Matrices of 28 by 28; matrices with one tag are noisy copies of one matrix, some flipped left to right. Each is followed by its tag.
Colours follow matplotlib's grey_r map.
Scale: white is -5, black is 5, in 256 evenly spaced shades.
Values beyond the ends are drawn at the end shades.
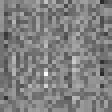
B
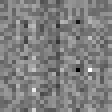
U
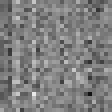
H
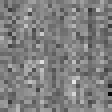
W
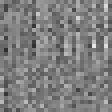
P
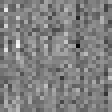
P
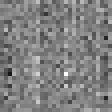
B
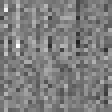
P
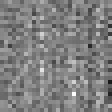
W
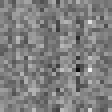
U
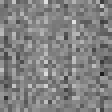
B
